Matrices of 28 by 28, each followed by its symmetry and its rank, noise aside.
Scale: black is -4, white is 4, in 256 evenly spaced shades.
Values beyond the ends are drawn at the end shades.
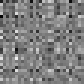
no symmetry, rank two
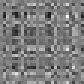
no symmetry, rank two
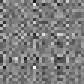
no symmetry, rank two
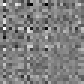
no symmetry, rank two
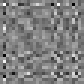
no symmetry, rank two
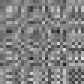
symmetric, rank two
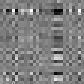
no symmetry, rank one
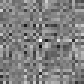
symmetric, rank two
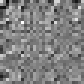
symmetric, rank three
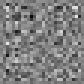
no symmetry, rank three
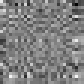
no symmetry, rank three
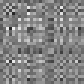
symmetric, rank two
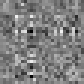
symmetric, rank three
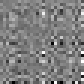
antisymmetric, rank two
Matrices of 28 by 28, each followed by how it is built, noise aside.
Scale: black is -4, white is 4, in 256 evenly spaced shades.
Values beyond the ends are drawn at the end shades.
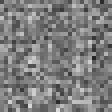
blocks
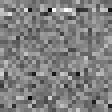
uneven rows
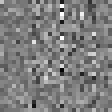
uneven columns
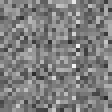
repeating rows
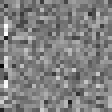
uneven columns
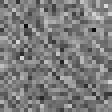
Toeplitz
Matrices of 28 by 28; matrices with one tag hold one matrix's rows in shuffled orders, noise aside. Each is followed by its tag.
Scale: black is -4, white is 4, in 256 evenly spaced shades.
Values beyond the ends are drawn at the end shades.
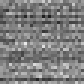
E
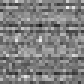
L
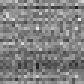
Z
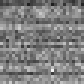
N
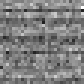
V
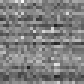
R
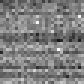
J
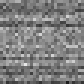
L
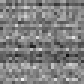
L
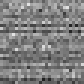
E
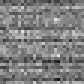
R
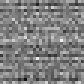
Z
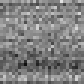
Z
